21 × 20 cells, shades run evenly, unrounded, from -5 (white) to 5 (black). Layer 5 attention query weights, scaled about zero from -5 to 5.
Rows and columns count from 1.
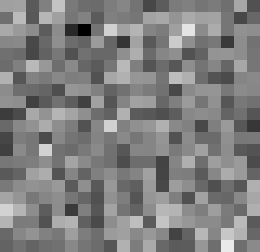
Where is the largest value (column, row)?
7, 3
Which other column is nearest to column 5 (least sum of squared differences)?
2
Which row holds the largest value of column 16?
11
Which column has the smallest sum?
15
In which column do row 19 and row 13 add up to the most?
20
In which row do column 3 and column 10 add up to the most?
4
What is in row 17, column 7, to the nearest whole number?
1
